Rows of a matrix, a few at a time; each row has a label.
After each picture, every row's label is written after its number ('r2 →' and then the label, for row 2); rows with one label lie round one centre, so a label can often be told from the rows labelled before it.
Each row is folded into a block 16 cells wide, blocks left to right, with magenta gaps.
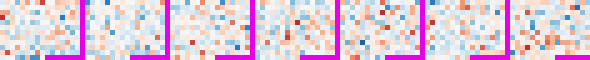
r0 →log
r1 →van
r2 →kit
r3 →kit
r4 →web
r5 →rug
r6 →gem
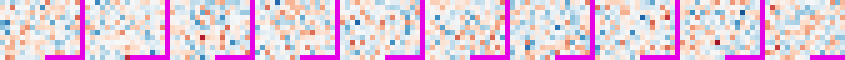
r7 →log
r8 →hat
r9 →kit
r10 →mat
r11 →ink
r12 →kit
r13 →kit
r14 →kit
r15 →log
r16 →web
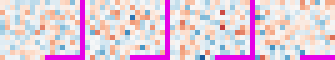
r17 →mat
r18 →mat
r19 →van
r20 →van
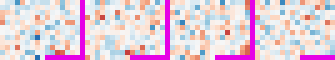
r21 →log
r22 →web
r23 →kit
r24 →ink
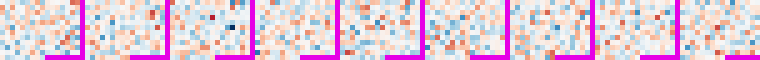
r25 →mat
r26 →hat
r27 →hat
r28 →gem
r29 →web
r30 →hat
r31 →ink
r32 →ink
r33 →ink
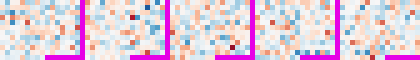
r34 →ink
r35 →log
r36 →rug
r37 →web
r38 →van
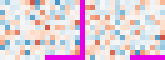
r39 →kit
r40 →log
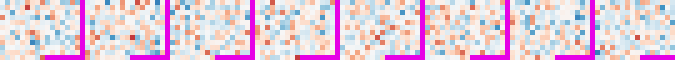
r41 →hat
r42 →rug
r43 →ink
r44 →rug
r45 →web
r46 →ink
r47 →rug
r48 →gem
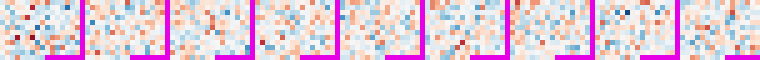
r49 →kit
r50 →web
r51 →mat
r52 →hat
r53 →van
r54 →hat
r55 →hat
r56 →web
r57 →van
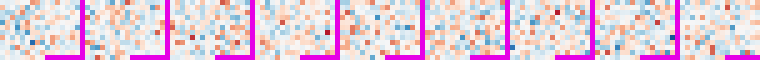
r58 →ink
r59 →ink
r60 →rug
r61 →ink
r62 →hat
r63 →ink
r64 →van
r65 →web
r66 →van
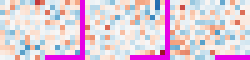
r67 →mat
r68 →rug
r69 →web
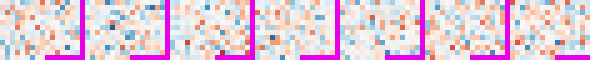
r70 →mat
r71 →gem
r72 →van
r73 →van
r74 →mat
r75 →kit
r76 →hat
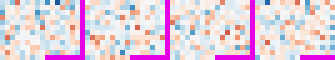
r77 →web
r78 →gem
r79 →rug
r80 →web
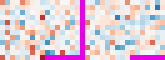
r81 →hat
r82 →rug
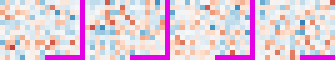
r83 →gem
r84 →ink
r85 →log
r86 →van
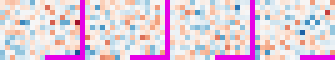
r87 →mat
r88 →kit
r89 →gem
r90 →van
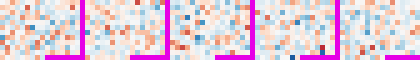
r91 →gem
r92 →rug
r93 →gem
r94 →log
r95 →van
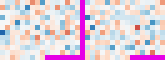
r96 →gem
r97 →van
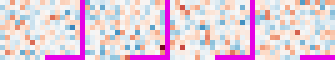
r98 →log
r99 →van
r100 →gem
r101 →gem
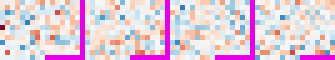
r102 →web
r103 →kit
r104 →gem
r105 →web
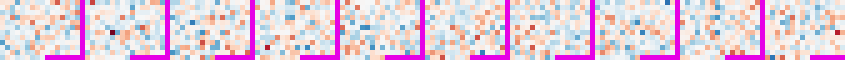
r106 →ink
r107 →gem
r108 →van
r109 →van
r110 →gem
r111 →web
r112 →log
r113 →web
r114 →kit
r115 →ink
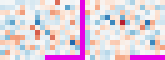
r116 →web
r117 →hat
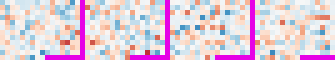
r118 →rug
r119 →hat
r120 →van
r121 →ink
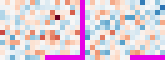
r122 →ink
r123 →gem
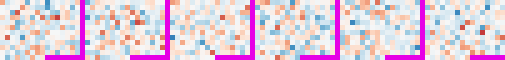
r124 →ink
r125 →van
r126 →web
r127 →log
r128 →hat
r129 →hat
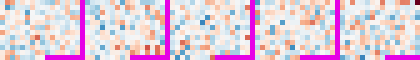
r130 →kit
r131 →kit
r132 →hat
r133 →van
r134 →mat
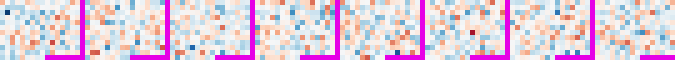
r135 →kit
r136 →web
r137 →web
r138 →log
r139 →kit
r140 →mat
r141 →ink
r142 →log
